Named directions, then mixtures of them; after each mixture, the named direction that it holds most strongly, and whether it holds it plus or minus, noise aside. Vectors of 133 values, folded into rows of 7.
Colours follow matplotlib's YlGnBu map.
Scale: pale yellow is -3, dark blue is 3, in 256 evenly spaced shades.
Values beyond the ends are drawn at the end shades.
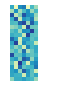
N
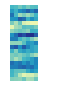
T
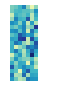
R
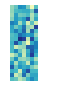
R, plus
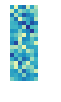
N, plus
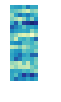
T, minus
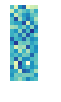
N, plus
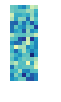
R, plus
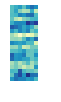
T, minus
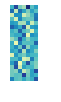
N, minus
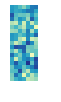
R, minus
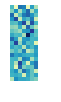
N, plus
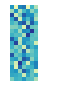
N, plus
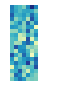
R, minus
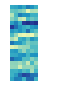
T, minus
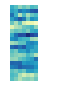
T, plus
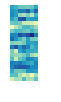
T, plus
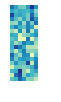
R, minus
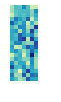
R, plus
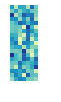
N, plus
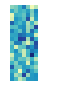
R, plus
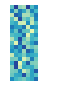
N, minus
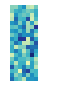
R, plus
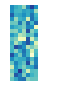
R, minus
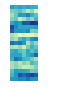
T, minus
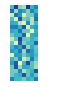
N, minus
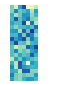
R, plus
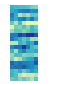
T, plus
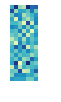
N, minus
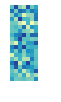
N, minus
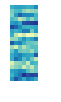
T, minus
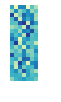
N, plus
